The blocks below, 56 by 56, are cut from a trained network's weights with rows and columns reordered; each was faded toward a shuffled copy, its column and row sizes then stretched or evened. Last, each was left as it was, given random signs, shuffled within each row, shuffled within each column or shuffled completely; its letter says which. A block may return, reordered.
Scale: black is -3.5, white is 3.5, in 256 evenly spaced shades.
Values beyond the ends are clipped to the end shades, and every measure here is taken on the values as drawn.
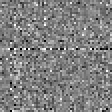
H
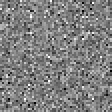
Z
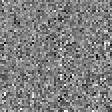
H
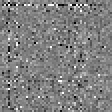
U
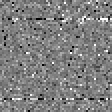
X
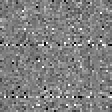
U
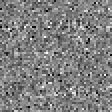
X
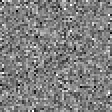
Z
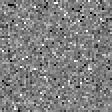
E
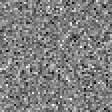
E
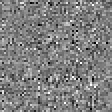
U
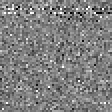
X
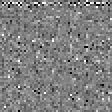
U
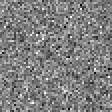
E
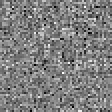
U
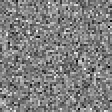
E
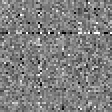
U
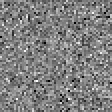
E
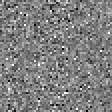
Z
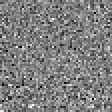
X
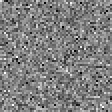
E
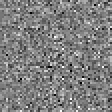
H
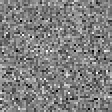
X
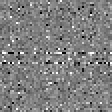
H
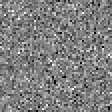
E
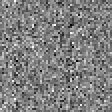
Z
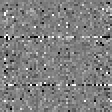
H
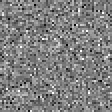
E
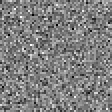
E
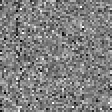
Z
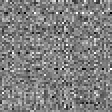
U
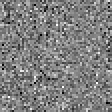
Z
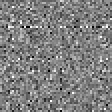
U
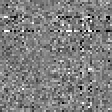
H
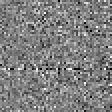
H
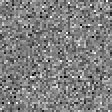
X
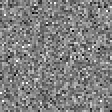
E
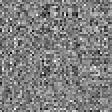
U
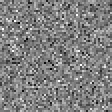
E
